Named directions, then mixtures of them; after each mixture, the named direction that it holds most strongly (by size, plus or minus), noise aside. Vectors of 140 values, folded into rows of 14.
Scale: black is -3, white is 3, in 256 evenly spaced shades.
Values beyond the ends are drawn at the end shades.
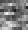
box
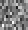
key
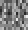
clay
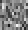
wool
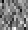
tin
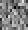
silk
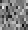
wool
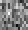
wool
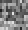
box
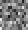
silk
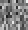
key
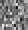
key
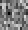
wool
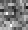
box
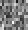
key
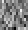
tin
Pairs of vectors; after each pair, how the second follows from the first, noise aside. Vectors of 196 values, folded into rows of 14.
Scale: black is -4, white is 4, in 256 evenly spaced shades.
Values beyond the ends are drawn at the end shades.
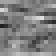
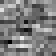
wrapped around, negated.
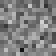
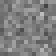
wrapped around, shrunk.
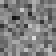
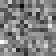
wrapped around, negated.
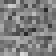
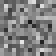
reversed.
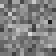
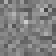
wrapped around, shrunk.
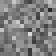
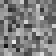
reversed.
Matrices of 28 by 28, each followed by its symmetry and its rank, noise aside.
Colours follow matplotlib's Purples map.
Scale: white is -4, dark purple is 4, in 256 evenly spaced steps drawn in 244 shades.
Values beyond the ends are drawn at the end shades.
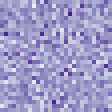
antisymmetric, rank eight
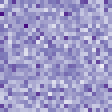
symmetric, rank seven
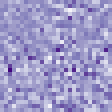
antisymmetric, rank six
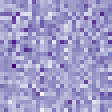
no symmetry, rank seven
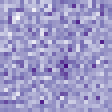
symmetric, rank seven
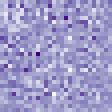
no symmetry, rank six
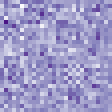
no symmetry, rank six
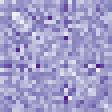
symmetric, rank eight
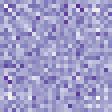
symmetric, rank seven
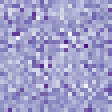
symmetric, rank seven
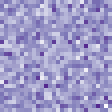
symmetric, rank eight
